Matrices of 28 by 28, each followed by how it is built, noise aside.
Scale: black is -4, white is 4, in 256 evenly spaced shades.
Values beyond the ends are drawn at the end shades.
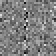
uneven columns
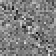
banded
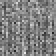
blocks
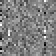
uneven columns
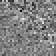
upper triangular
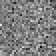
repeating rows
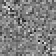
banded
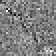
banded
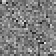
banded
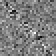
banded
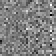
uneven columns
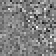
upper triangular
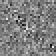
banded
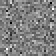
uneven columns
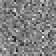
uneven columns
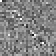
banded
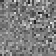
upper triangular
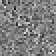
banded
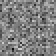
blocks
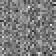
repeating rows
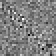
banded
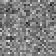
blocks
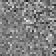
upper triangular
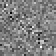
banded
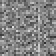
repeating rows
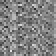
repeating rows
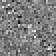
banded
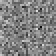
repeating rows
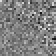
upper triangular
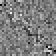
banded
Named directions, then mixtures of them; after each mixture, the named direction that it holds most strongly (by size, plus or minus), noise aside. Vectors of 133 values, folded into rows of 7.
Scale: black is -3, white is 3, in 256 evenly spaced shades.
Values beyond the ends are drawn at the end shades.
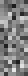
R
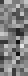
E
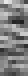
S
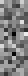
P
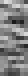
S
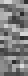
S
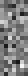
R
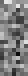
E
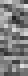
S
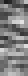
S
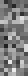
R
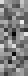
P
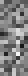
E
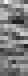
S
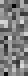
R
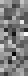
P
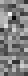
R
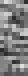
S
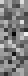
P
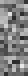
R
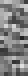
S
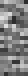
S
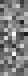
P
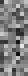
E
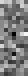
P
